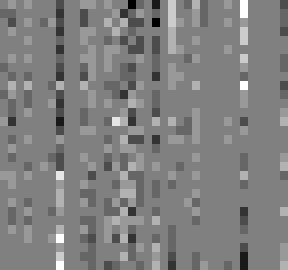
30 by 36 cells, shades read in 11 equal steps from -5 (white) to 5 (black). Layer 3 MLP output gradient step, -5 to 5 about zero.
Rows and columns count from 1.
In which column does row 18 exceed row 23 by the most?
8
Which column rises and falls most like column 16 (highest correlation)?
1
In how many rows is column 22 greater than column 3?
6
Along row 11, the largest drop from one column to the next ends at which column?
17
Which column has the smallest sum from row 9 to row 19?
25
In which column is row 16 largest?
20
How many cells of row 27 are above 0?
6
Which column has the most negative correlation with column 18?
23
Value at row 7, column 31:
-3
